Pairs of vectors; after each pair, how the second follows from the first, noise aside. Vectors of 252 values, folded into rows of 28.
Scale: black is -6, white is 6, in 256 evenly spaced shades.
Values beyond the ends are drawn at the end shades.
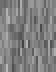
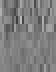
wrapped around, partly zeroed.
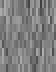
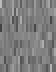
wrapped around, negated, partly zeroed.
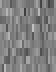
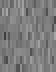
wrapped around, negated, partly zeroed.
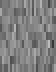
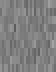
negated, shrunk.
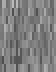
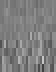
reversed, negated, partly zeroed.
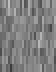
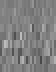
reversed, negated, partly zeroed.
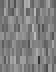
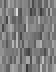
reversed, negated.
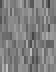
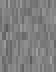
wrapped around, shrunk.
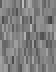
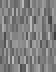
sign-scrambled.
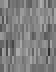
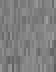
wrapped around, shrunk.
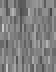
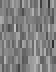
reversed, negated.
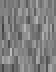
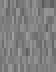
reversed, shrunk.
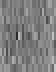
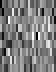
reversed, negated, scaled up.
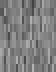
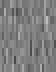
wrapped around, negated, partly zeroed.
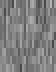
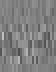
wrapped around, negated, partly zeroed.
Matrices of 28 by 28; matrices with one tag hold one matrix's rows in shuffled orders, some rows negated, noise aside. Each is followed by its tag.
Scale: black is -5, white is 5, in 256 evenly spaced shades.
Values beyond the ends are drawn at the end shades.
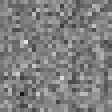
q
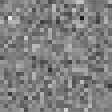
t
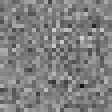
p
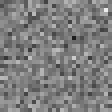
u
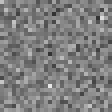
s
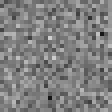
s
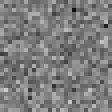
u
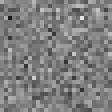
t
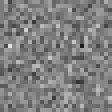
t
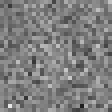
t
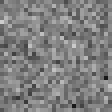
u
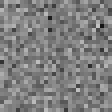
s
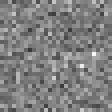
p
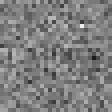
p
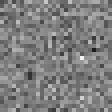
p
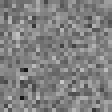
q
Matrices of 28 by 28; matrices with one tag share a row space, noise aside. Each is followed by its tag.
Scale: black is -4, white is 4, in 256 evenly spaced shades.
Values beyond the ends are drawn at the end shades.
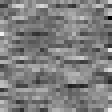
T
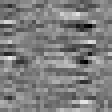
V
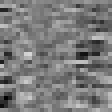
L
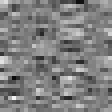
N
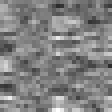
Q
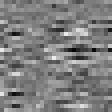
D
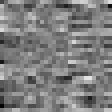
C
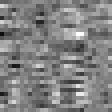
N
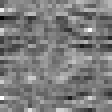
C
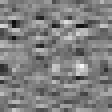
N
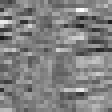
L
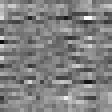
C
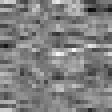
Q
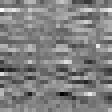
C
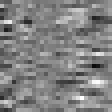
L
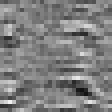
V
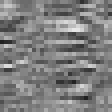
V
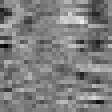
L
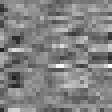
D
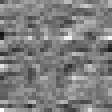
C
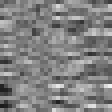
Q
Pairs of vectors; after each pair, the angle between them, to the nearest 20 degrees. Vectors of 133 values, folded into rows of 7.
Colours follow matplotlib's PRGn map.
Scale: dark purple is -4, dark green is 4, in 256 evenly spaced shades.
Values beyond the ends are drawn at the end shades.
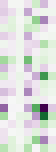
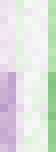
80 degrees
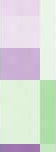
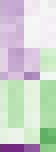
20 degrees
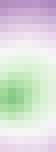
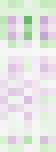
120 degrees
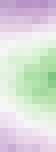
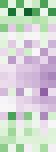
140 degrees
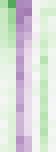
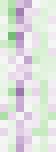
40 degrees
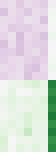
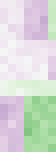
60 degrees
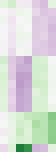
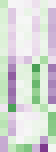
60 degrees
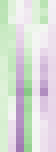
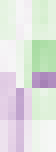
80 degrees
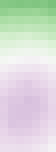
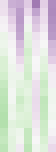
140 degrees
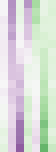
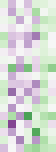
60 degrees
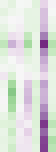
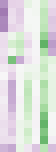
140 degrees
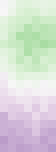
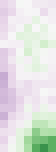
100 degrees
